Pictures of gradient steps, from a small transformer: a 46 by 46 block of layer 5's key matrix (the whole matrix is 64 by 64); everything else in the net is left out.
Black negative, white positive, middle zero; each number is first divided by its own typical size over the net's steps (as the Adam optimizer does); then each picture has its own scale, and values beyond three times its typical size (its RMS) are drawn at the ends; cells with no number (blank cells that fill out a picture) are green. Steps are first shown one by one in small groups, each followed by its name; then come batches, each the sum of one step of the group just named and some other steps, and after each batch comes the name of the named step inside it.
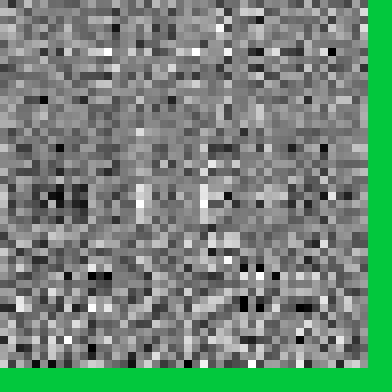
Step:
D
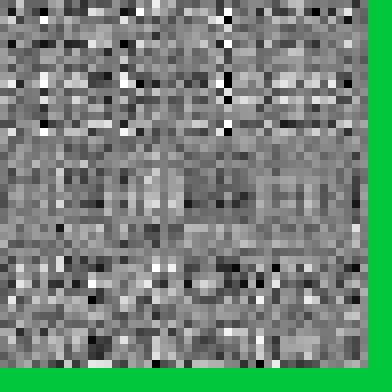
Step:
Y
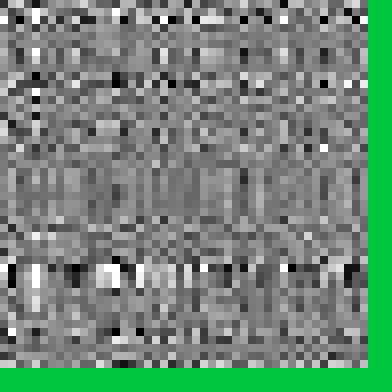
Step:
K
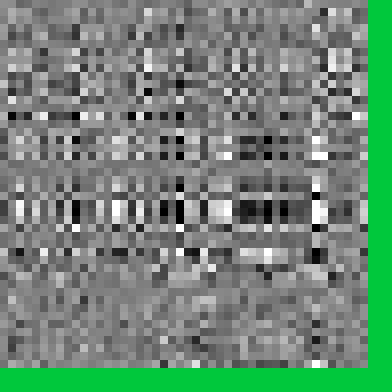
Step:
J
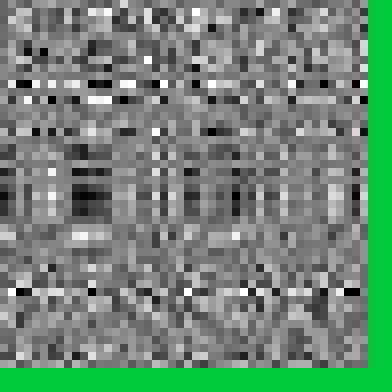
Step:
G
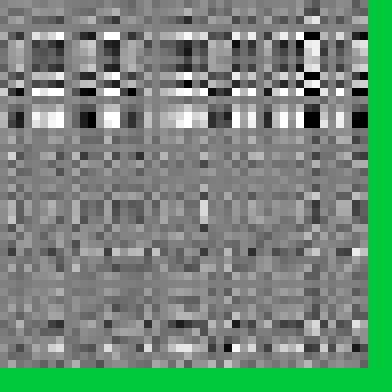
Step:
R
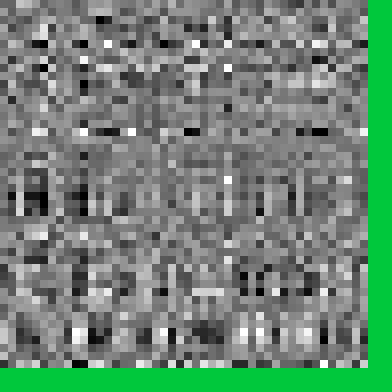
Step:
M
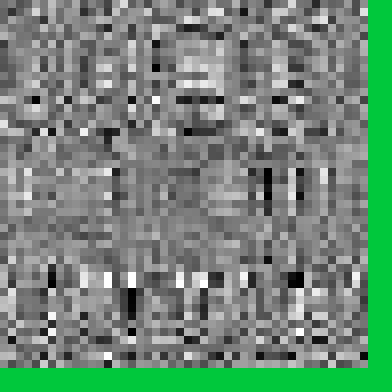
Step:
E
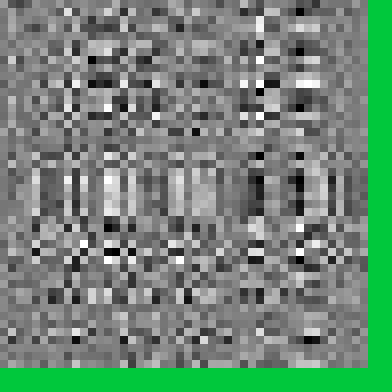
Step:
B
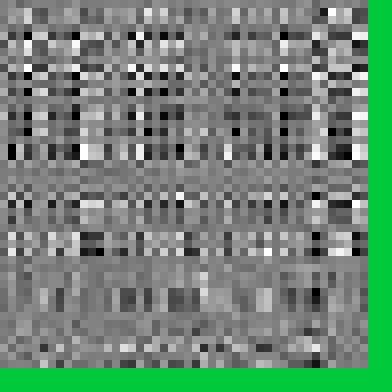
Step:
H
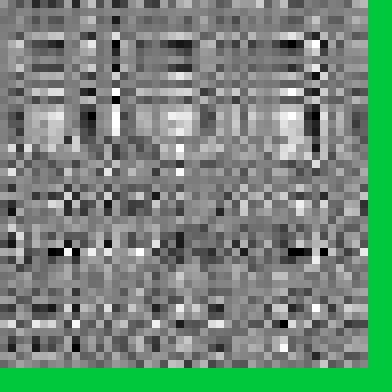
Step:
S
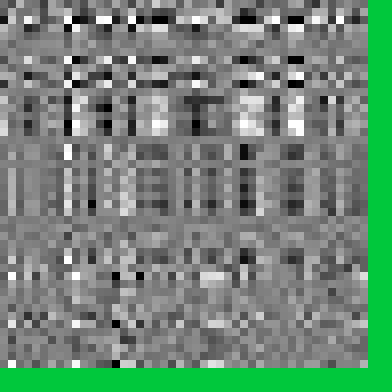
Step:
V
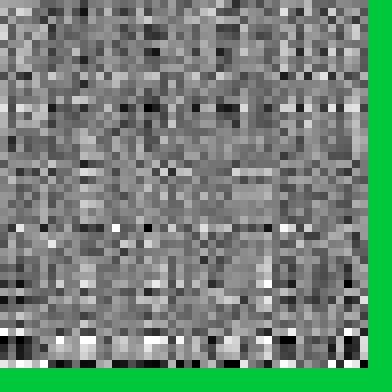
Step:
H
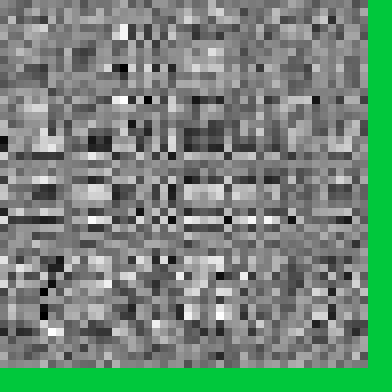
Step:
E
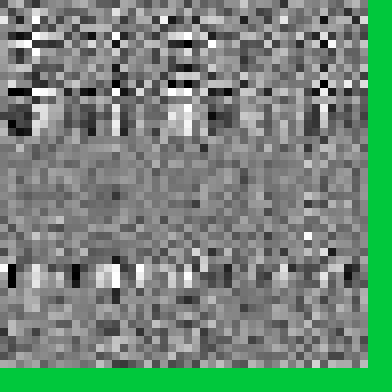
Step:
K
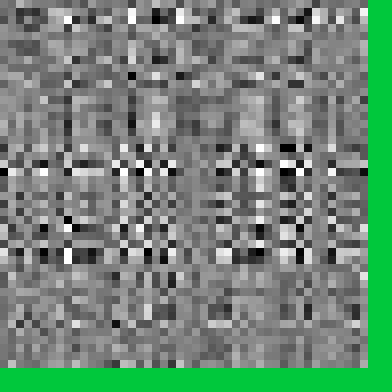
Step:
V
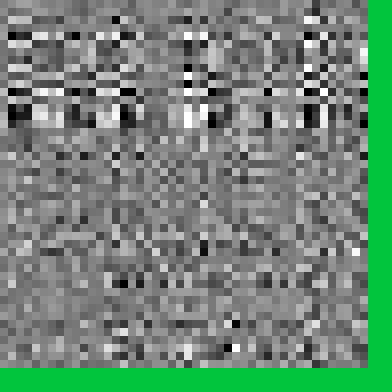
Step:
R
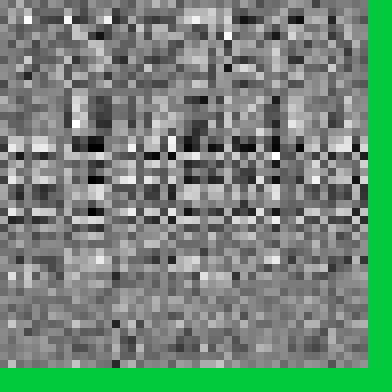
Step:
V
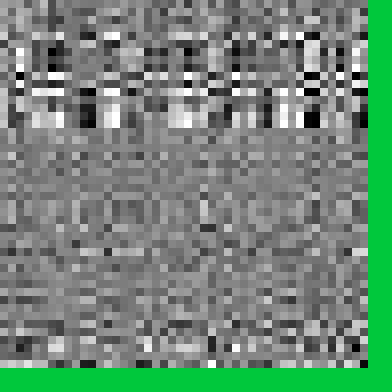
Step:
R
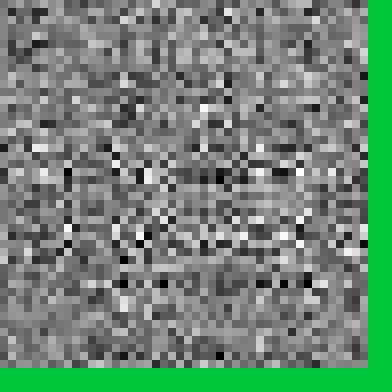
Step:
Y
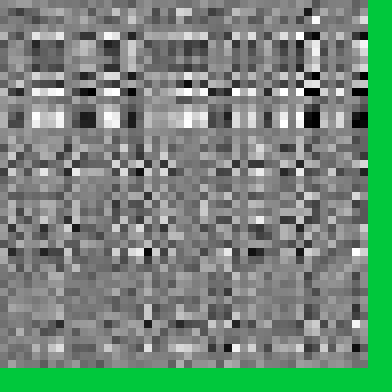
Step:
R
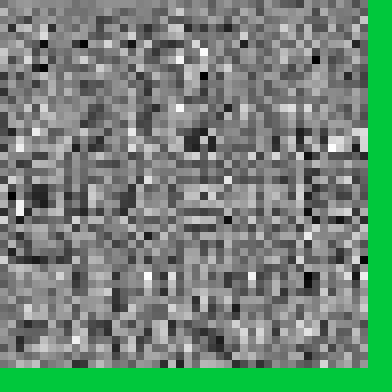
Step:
M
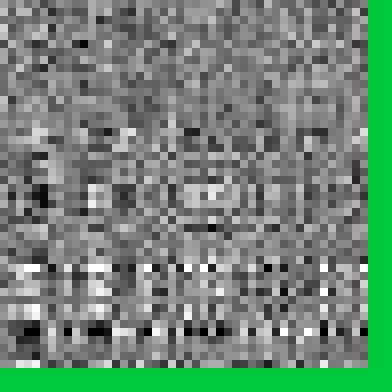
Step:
M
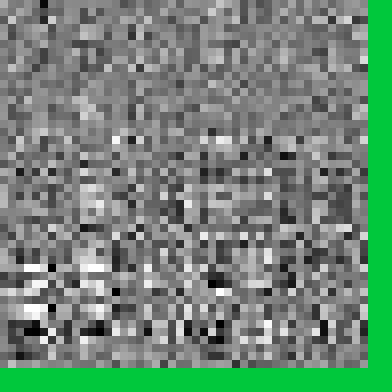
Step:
J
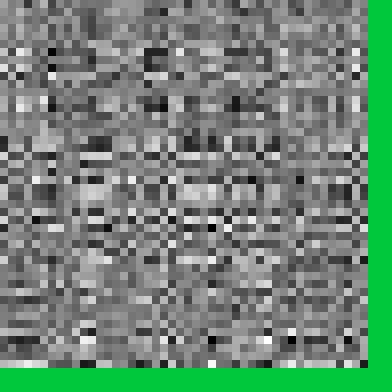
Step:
B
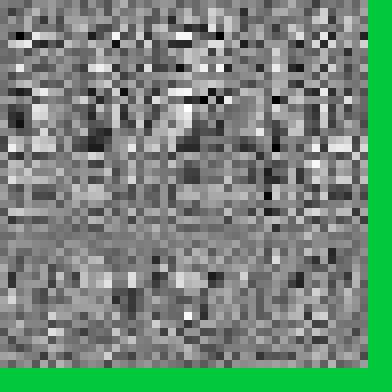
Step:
E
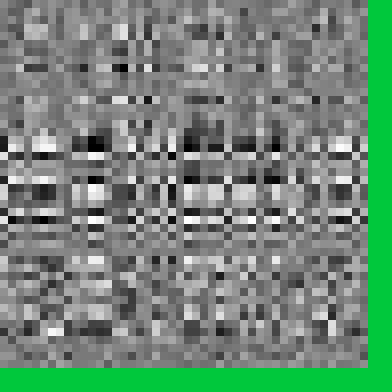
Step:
E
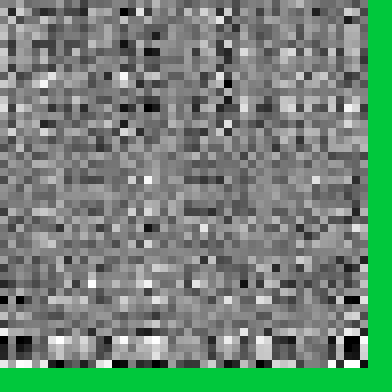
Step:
Y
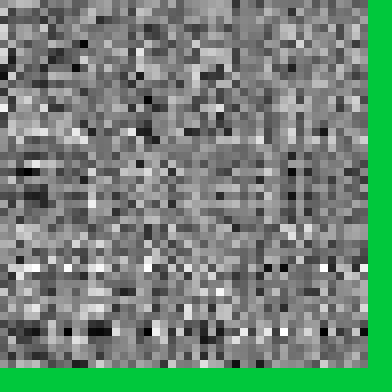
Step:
M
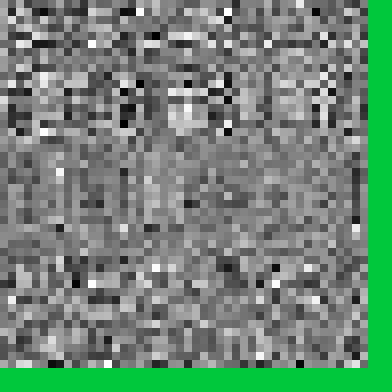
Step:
Y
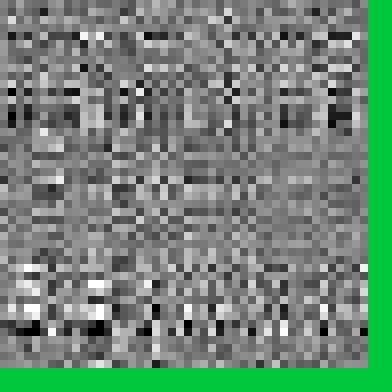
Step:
Y
